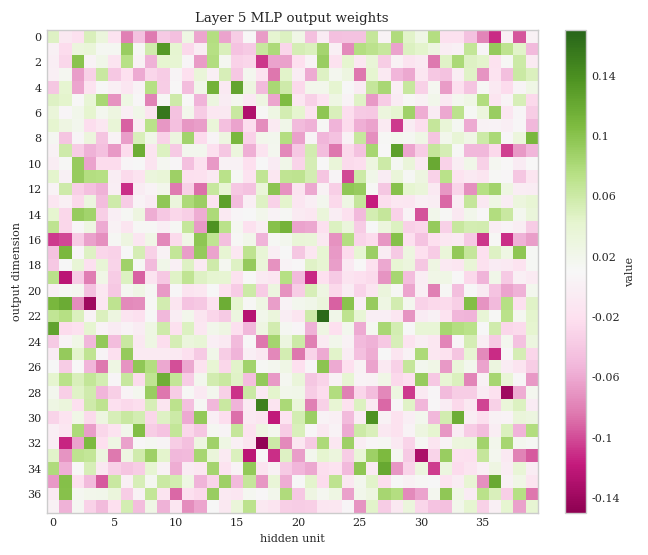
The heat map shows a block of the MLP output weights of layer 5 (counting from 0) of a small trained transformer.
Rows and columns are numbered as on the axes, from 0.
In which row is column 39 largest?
8
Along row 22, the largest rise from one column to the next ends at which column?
17
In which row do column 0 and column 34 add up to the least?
16
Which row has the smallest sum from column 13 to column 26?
7
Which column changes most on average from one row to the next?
9
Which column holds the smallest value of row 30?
18
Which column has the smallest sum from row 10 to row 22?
23
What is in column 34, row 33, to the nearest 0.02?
-0.02
